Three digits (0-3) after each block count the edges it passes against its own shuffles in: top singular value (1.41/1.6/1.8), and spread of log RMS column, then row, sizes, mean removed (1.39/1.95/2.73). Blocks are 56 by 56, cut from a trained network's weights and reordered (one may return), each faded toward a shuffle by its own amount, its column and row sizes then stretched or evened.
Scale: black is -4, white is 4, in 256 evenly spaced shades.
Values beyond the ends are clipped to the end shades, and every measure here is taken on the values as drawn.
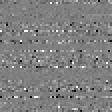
1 0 3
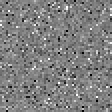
0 1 0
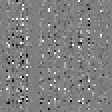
0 3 1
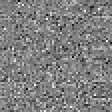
2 0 0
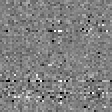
1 1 2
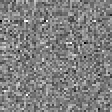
1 1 1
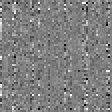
1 3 1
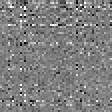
3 2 2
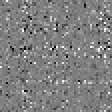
0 2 2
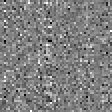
3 2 0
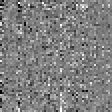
0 3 1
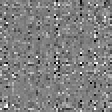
3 3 1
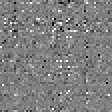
1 1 2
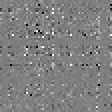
0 2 2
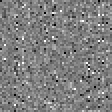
1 2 0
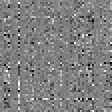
2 3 2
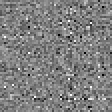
2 1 1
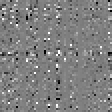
2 3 1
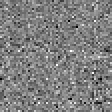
1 1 1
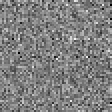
1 1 1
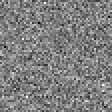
0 0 0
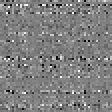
1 2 3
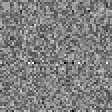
2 0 1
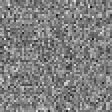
3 1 0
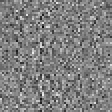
3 2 0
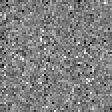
0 1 0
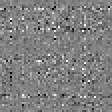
0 2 2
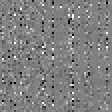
1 3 0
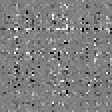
2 2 2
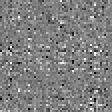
3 2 1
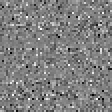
2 0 2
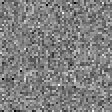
0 1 0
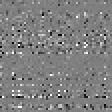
3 2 3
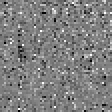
1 2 1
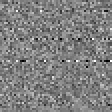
1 0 2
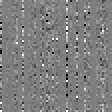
2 3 0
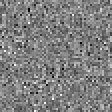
1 0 0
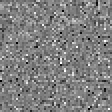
2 1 0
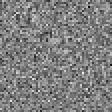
2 0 0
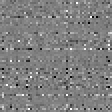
1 1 3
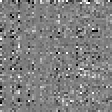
0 3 2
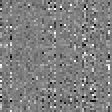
1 3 1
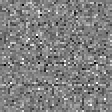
3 1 1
